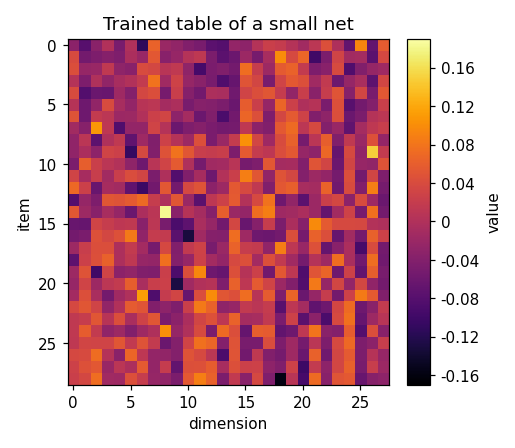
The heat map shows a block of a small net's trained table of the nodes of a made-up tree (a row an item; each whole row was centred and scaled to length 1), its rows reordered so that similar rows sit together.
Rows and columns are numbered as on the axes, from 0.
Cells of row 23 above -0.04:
23
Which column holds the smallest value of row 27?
20
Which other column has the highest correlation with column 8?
26
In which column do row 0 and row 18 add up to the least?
6
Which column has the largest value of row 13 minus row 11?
9
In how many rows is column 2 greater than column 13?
20
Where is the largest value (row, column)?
14, 8
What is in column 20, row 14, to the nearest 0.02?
0
